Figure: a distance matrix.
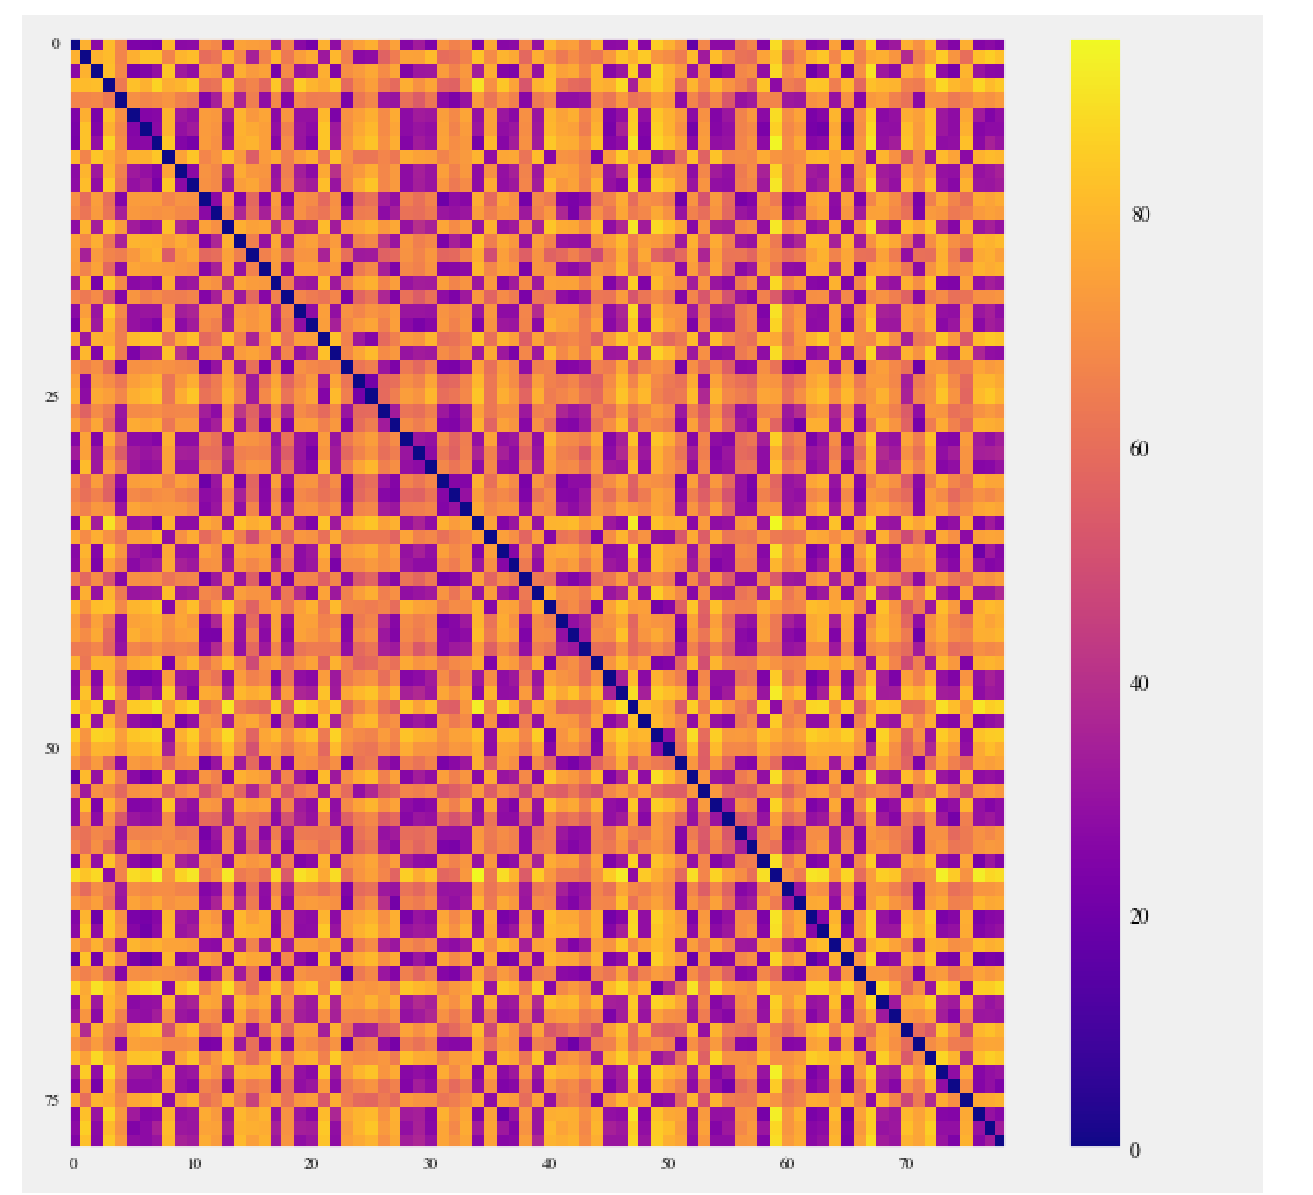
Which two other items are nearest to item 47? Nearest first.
59, 3
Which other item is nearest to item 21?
25
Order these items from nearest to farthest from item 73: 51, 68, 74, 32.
74, 68, 32, 51
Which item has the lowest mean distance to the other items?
55
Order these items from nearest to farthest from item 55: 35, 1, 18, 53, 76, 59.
76, 18, 53, 35, 1, 59
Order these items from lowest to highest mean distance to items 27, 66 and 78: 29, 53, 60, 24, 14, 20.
60, 14, 29, 20, 53, 24
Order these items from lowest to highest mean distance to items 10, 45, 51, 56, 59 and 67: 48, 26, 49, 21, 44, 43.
43, 26, 48, 44, 49, 21
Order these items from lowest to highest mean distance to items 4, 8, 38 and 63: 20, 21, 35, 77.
35, 20, 77, 21
